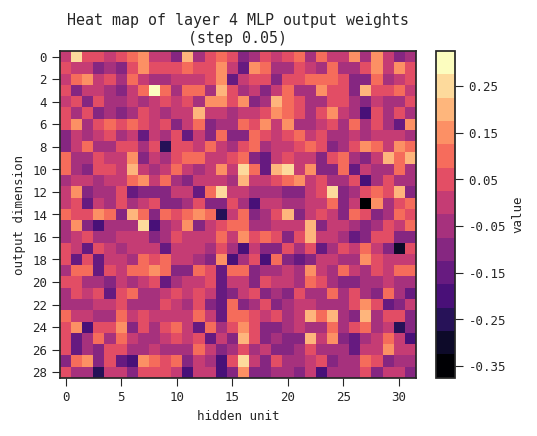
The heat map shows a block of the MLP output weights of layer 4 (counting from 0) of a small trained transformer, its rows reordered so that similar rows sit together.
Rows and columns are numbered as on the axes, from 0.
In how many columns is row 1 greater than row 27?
15
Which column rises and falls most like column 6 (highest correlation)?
20
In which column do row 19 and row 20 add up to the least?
14
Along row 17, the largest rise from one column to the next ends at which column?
31
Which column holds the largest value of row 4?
19
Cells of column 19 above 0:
9
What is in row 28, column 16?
0.15
